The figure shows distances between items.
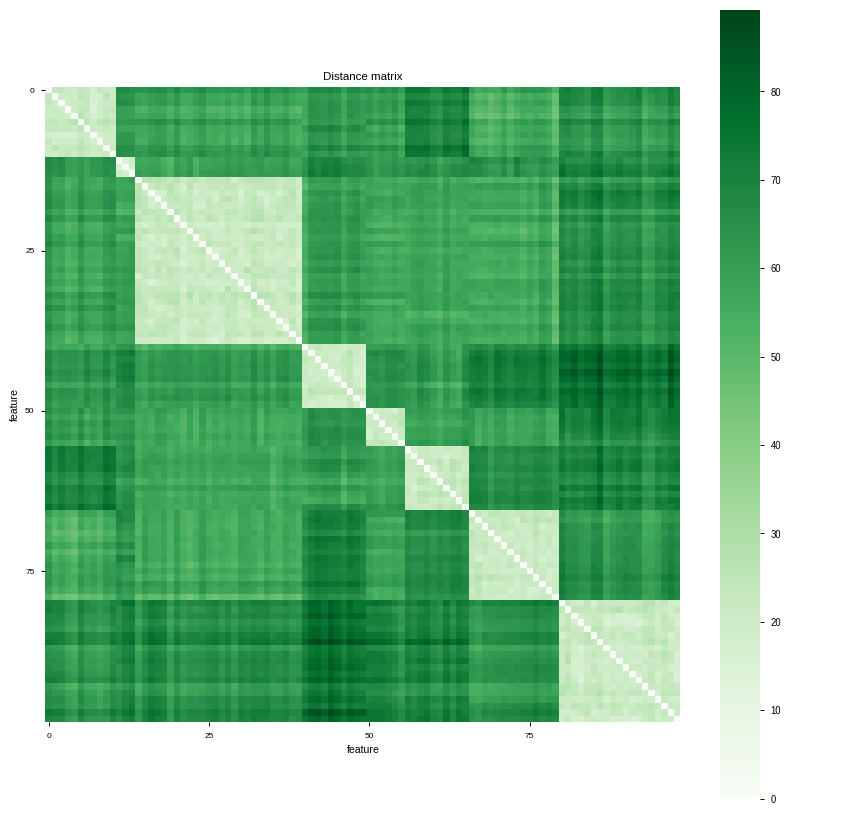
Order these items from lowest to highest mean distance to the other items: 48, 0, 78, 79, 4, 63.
79, 4, 78, 63, 0, 48
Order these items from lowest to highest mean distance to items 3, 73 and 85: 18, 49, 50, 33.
33, 18, 50, 49
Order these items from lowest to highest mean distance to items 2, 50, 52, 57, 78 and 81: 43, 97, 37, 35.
35, 37, 97, 43
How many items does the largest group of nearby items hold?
26
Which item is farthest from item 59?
86
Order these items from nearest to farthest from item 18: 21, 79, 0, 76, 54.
21, 79, 76, 54, 0
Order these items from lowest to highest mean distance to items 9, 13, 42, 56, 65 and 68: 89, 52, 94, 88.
52, 94, 88, 89
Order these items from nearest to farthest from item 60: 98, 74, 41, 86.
41, 74, 98, 86
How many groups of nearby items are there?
8
